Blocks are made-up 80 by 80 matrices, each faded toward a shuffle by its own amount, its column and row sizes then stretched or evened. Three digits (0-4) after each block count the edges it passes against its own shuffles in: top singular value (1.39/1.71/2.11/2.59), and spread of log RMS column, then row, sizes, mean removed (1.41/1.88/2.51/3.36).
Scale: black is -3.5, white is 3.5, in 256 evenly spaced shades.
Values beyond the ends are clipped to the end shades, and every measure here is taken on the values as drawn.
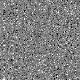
2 2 0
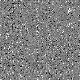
1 2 0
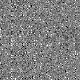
2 2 1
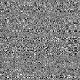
3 0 3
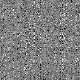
2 3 0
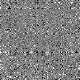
2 2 3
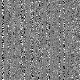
0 4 0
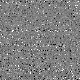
0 0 3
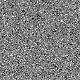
0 1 0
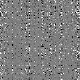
2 4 2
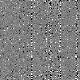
3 3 2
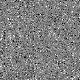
1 1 0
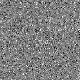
2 0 1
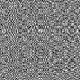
4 0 1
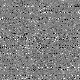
0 0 3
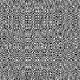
4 2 2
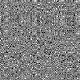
3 0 1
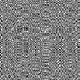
4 2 0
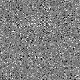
2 0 1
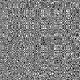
4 2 0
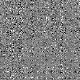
0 3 3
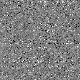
0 0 2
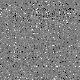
1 1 2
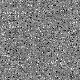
1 1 0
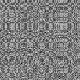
4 0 0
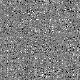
1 2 2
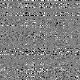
2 2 4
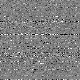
2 0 4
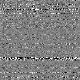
2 0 4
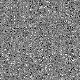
0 2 1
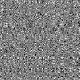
3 1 1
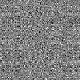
3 0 1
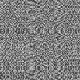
4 1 0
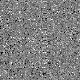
2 0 1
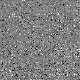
0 1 2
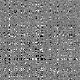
3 3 3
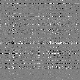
2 2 4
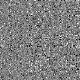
1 2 2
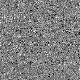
1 1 2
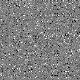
1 1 2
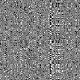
3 3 0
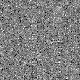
2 0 0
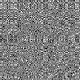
4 0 2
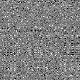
3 1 2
